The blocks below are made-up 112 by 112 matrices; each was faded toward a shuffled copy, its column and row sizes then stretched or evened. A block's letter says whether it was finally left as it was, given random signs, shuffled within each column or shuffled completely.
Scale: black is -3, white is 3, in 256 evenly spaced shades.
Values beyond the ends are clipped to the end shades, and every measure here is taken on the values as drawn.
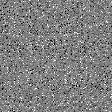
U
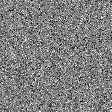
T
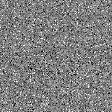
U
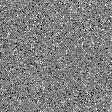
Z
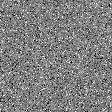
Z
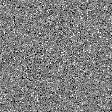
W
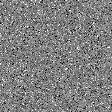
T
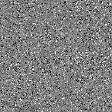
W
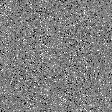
T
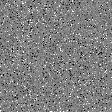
T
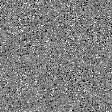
U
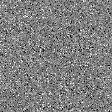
U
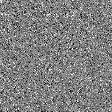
W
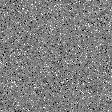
Z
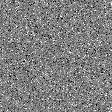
Z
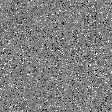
T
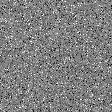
Z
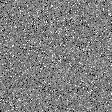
Z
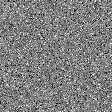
Z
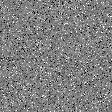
Z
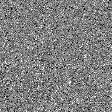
W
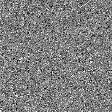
W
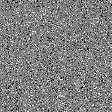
W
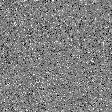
Z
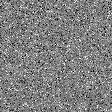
Z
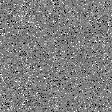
U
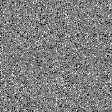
U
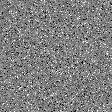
Z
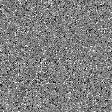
U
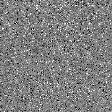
U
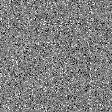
W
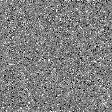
W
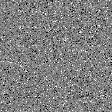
U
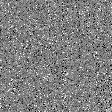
T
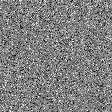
Z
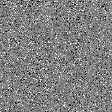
W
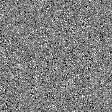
T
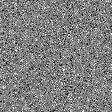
T
